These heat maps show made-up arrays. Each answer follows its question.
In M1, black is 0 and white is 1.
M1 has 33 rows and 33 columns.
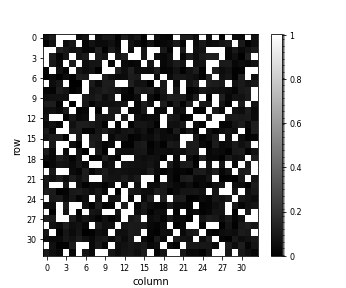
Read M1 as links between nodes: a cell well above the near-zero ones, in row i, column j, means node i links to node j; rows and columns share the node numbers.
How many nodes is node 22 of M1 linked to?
7
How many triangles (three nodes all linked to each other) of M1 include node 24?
4
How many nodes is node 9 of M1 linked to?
7
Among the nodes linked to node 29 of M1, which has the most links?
node 32
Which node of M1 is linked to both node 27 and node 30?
node 23
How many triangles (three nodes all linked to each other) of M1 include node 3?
8
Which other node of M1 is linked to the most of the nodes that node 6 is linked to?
node 21
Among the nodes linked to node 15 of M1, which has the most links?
node 4
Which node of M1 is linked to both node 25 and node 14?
node 2
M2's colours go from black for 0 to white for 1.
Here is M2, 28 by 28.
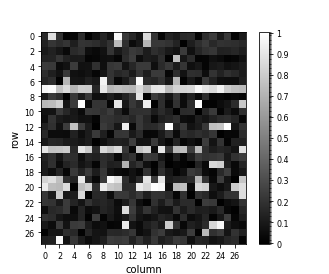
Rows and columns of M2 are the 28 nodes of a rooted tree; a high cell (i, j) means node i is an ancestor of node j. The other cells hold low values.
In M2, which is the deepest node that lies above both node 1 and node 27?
9
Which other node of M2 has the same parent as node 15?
26
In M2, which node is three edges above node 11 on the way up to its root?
25
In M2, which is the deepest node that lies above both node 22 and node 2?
20
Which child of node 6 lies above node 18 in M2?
3
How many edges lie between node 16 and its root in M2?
4
